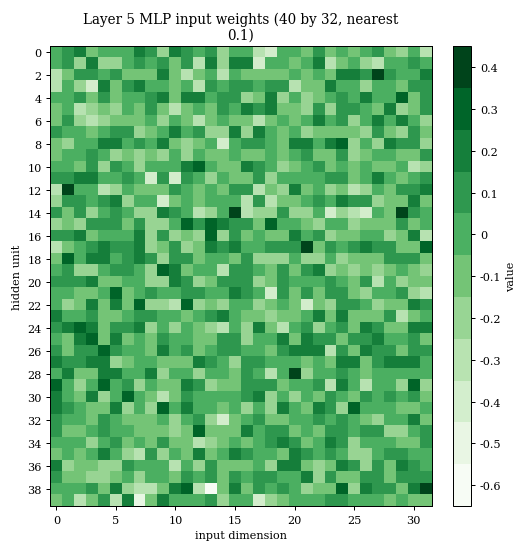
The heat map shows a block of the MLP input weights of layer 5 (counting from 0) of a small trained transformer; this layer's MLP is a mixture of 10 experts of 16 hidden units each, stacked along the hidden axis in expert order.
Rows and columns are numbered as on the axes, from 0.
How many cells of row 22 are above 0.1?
5
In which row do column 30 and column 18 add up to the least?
21
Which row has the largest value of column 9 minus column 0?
2
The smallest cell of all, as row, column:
38, 13
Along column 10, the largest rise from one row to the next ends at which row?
12
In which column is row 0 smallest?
18
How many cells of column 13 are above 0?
11
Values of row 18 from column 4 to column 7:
0.2 0 0.1 0.2
